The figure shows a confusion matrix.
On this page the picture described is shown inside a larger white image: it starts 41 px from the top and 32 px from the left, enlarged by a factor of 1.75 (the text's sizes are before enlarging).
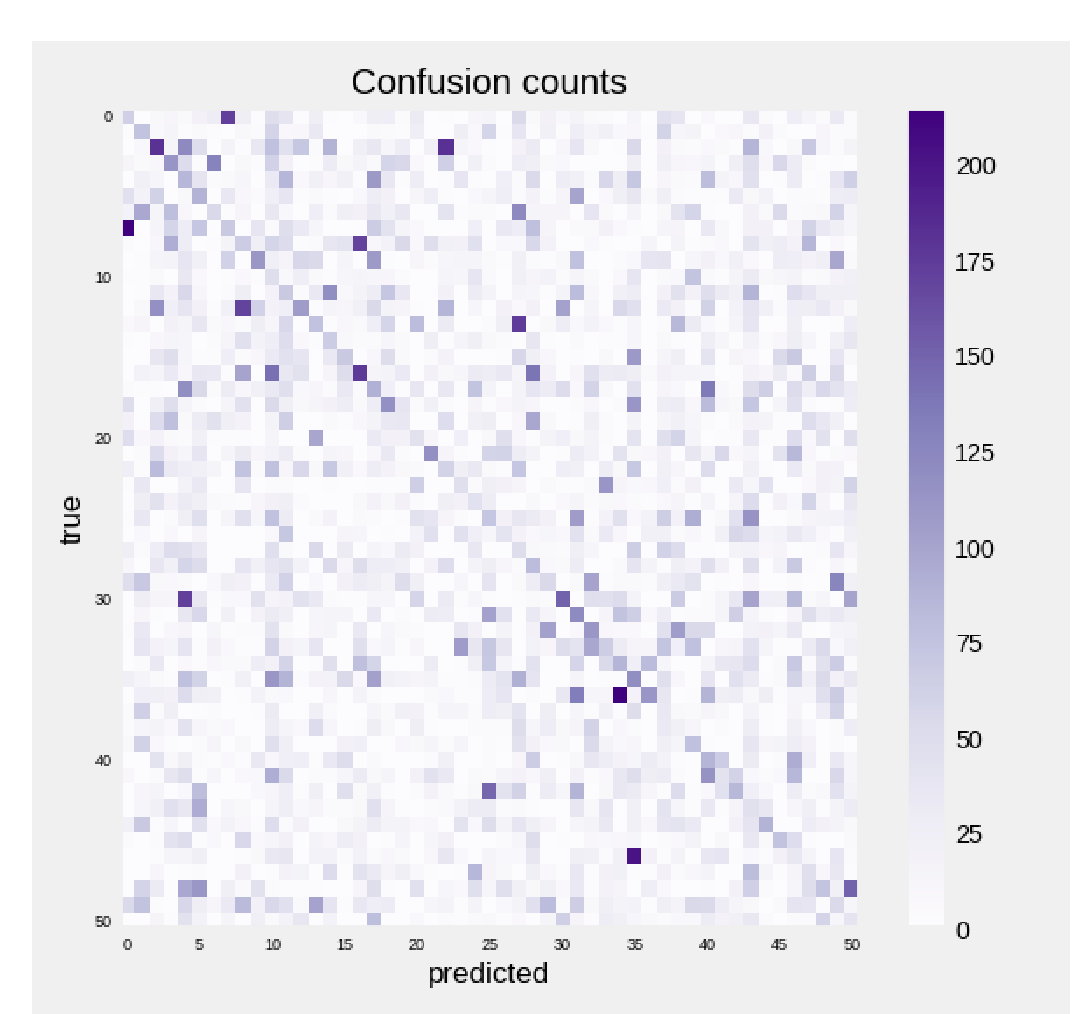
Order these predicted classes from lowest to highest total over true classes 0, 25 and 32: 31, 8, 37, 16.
16, 8, 31, 37
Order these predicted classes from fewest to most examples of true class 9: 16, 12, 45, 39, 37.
16, 39, 45, 37, 12
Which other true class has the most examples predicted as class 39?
25
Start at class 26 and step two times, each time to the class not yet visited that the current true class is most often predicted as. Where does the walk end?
14
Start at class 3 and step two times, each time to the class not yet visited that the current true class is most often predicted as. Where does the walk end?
27
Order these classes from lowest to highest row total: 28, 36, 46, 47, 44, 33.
47, 46, 44, 28, 36, 33
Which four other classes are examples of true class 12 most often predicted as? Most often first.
8, 2, 30, 22
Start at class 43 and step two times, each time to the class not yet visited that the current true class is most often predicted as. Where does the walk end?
31
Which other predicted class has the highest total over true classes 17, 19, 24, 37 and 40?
28
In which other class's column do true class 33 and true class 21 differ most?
23
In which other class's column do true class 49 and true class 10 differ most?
13
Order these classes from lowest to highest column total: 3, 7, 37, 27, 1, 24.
7, 24, 1, 3, 37, 27
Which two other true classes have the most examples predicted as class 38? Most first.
32, 13
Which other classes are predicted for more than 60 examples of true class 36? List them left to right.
31, 34, 40, 49
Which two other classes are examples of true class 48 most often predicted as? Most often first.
50, 5
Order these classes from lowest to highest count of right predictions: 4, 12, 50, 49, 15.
50, 49, 15, 4, 12
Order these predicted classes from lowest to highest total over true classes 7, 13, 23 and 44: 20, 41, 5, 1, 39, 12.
41, 12, 39, 1, 20, 5
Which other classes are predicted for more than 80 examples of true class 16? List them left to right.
8, 10, 28
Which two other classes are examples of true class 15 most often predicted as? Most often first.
35, 46
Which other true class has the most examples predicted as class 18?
11
